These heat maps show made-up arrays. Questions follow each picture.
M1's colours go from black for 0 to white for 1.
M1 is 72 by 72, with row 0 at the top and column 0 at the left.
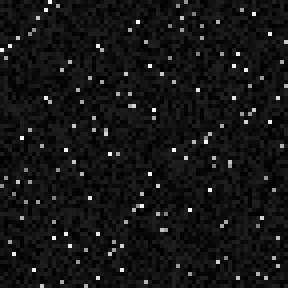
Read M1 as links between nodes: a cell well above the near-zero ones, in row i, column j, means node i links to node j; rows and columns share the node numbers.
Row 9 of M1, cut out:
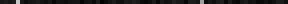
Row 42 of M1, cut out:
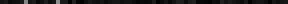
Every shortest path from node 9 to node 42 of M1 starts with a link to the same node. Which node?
node 50
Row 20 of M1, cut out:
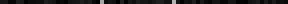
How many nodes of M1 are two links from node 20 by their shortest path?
2
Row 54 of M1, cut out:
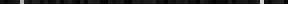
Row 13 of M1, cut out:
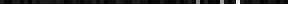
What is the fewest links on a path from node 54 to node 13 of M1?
5
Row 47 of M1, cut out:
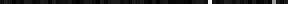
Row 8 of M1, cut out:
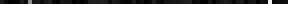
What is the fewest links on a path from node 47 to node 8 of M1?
6
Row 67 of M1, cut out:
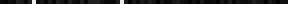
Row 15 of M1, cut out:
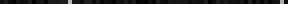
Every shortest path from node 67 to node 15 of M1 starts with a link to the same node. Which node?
node 30
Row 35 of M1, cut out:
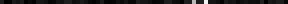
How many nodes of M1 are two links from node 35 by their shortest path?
2
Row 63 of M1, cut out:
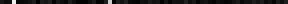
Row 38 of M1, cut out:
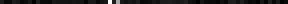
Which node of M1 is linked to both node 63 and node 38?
node 27
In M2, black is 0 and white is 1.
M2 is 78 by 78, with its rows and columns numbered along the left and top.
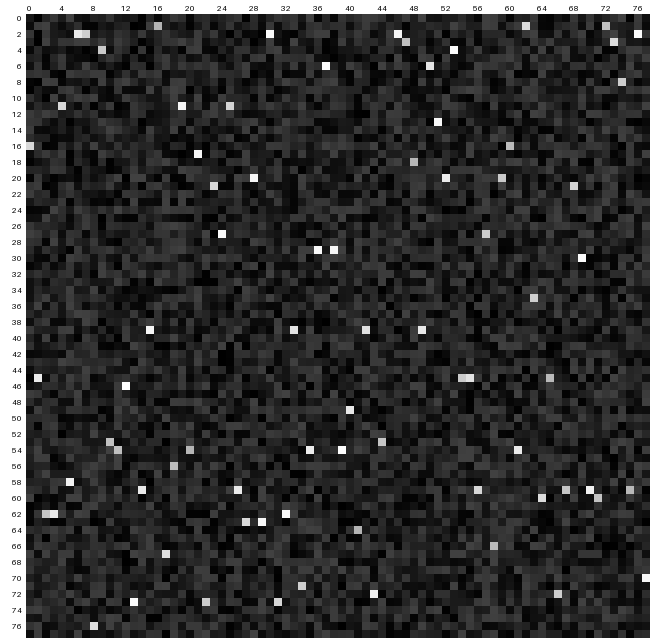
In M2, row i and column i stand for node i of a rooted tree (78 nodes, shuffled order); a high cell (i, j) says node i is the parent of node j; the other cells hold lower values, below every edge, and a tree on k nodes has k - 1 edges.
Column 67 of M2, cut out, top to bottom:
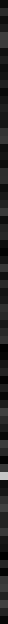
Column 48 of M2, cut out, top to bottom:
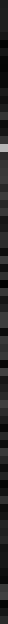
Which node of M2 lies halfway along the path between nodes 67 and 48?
56
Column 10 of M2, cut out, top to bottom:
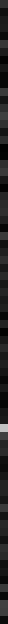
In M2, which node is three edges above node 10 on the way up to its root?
11
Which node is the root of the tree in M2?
45
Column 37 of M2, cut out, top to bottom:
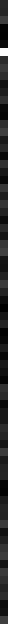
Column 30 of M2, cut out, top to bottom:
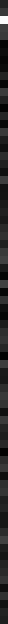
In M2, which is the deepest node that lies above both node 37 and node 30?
2
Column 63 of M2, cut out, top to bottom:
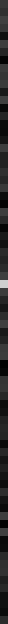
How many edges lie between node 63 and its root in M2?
3
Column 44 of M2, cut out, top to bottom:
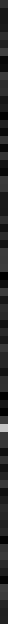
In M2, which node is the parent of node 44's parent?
4
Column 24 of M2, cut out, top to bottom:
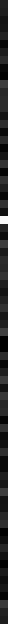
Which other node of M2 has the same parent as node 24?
57
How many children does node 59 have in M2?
6
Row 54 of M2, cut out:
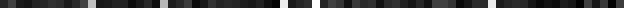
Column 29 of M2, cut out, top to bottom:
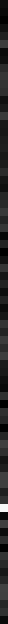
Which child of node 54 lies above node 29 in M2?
35
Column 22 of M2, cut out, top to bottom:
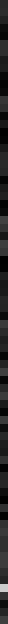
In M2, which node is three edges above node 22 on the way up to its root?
62
